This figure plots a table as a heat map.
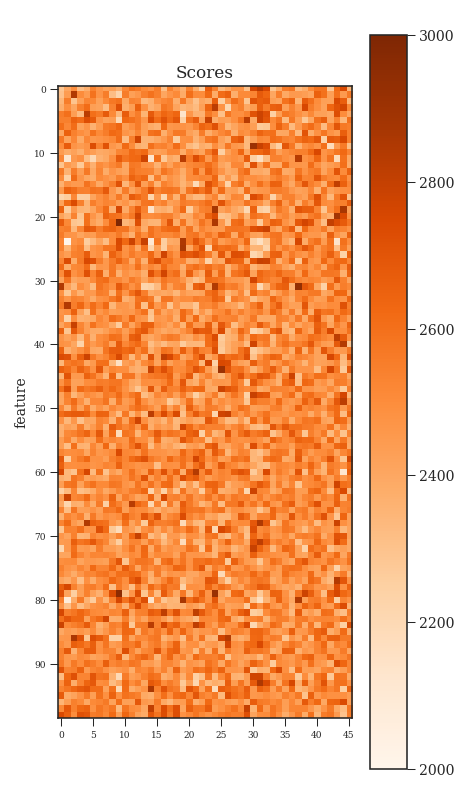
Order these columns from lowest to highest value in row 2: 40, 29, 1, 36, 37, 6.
29, 37, 6, 40, 1, 36
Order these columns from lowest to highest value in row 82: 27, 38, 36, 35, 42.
36, 38, 35, 27, 42
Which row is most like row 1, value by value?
37
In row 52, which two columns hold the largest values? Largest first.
12, 23
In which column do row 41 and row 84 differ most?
14
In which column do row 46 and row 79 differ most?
24
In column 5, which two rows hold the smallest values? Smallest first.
11, 80
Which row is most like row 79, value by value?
21
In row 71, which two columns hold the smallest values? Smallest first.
19, 9
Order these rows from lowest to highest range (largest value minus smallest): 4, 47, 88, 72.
88, 47, 72, 4
